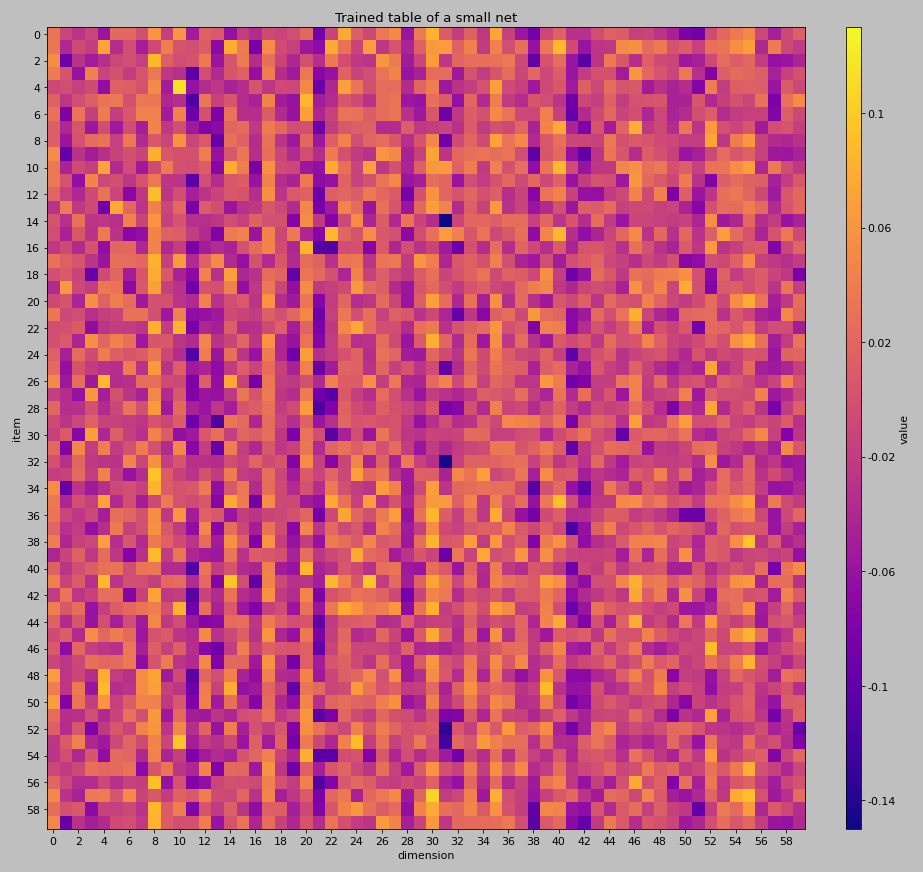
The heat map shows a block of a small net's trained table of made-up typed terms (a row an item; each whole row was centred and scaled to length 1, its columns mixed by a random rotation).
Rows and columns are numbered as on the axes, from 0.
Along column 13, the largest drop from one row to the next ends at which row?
31
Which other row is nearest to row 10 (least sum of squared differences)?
1
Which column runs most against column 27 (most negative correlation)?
37
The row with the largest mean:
41
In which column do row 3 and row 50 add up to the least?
11
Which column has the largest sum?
8
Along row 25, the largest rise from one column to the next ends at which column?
52
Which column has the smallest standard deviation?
18
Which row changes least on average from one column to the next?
29
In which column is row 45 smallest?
21
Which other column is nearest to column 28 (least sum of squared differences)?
16
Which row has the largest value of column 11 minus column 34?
57
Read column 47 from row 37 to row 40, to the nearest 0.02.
0.02 0.04 -0.04 0
